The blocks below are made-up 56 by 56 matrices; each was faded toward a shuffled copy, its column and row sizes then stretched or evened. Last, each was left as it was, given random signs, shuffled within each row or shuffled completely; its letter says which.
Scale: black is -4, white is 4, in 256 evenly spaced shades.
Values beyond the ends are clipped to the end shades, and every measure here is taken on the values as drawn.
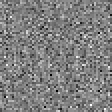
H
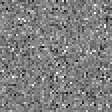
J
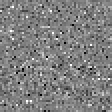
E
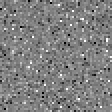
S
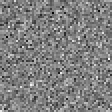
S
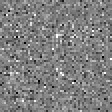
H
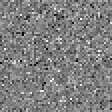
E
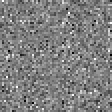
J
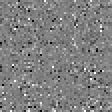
H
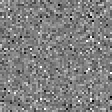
H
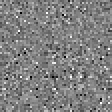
J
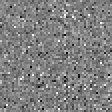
J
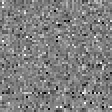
H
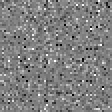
H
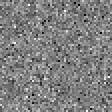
S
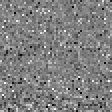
E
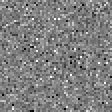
S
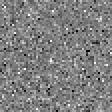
S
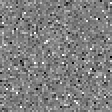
S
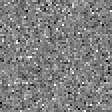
S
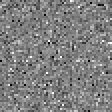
E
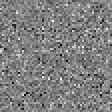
H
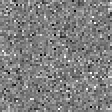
E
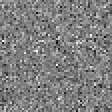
J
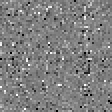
J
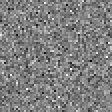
S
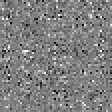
H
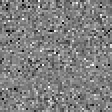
E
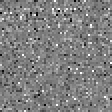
E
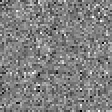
J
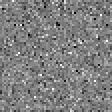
E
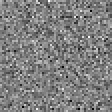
E
